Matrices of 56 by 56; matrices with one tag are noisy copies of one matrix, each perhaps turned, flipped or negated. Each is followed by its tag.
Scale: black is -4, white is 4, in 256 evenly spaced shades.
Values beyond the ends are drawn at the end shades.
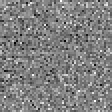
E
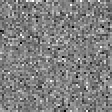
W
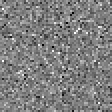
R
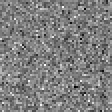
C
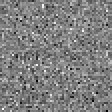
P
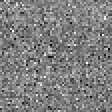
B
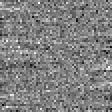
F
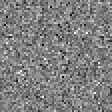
R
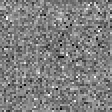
B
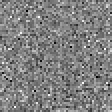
E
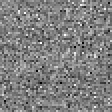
P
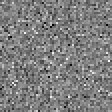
R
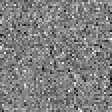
W
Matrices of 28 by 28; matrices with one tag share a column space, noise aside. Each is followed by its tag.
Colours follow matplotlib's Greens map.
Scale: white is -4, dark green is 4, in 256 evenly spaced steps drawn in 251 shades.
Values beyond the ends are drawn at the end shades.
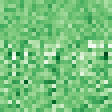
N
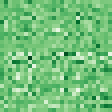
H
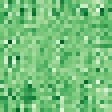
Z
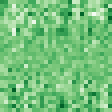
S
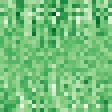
S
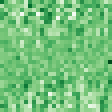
S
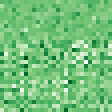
N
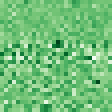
N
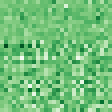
N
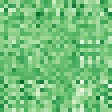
Z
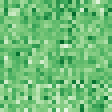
Z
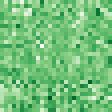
Z
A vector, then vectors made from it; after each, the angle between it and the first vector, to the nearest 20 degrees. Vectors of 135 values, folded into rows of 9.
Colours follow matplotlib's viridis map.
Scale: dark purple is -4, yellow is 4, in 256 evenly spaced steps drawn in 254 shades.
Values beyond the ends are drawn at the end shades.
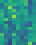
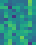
160 degrees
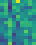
120 degrees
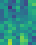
140 degrees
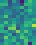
120 degrees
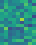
80 degrees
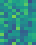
40 degrees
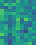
60 degrees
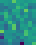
100 degrees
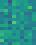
80 degrees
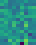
100 degrees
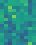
20 degrees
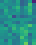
120 degrees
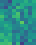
80 degrees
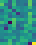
120 degrees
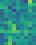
140 degrees
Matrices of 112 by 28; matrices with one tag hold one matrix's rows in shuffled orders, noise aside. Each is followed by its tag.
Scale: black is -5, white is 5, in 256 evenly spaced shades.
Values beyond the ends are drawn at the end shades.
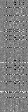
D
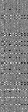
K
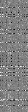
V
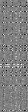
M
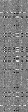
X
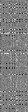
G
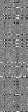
X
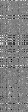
V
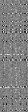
M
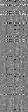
D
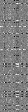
X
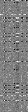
X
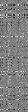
V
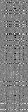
D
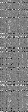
V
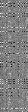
V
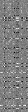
X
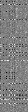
G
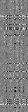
D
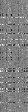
V
